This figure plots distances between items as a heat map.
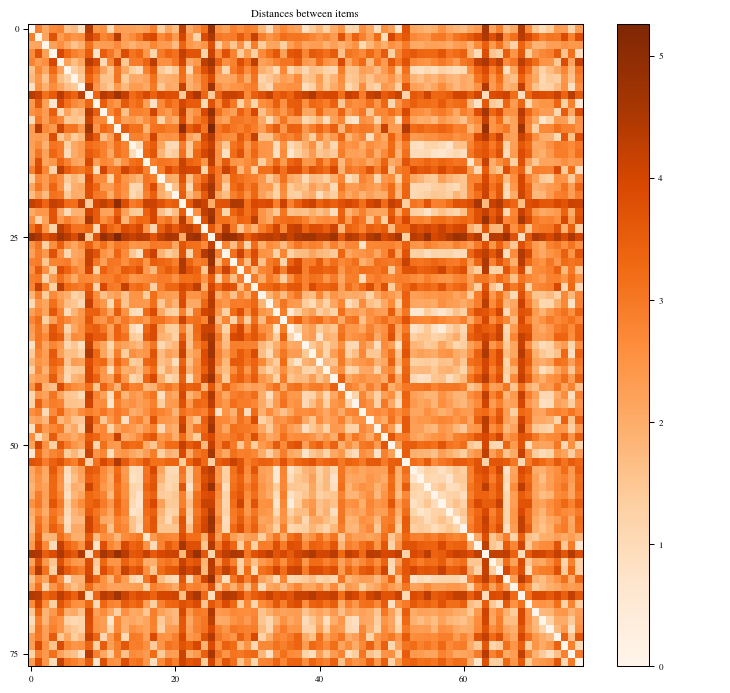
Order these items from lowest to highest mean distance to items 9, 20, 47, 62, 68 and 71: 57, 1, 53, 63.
53, 57, 1, 63
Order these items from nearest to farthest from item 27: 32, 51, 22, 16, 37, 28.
22, 37, 51, 32, 28, 16
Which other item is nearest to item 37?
40
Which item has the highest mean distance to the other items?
25
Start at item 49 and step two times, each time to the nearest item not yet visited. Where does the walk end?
23
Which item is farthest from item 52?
12
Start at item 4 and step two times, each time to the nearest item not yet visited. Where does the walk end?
73
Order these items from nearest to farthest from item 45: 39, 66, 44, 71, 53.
71, 44, 39, 66, 53
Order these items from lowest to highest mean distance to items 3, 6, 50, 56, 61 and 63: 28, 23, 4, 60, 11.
11, 60, 28, 4, 23
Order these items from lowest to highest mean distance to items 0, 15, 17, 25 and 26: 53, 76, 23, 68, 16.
76, 53, 16, 68, 23
